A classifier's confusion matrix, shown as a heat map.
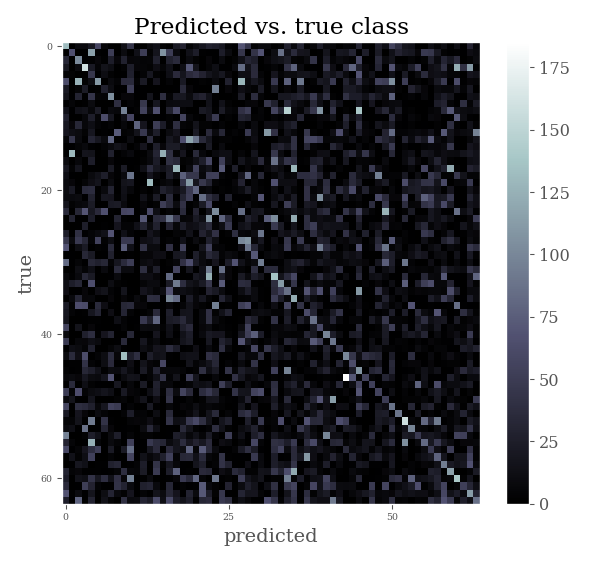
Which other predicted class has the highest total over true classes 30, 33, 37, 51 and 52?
4
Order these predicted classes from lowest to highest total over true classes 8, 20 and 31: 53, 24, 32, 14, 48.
48, 53, 14, 32, 24
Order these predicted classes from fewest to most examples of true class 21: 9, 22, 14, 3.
3, 9, 14, 22
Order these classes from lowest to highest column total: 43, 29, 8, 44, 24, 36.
8, 36, 44, 43, 24, 29
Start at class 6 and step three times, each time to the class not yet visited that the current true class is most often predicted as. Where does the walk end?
41
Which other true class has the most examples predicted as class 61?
54
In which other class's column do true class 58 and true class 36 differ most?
23
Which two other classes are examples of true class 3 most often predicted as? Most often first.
60, 62
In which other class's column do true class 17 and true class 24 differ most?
59
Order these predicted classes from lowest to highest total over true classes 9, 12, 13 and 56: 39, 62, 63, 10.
62, 10, 63, 39
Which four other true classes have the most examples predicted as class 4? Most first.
55, 1, 52, 33
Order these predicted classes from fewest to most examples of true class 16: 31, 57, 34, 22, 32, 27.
31, 27, 57, 34, 22, 32
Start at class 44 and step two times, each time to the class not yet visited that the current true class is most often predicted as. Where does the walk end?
1
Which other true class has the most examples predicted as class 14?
38
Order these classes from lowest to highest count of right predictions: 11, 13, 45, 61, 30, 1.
13, 61, 1, 11, 30, 45
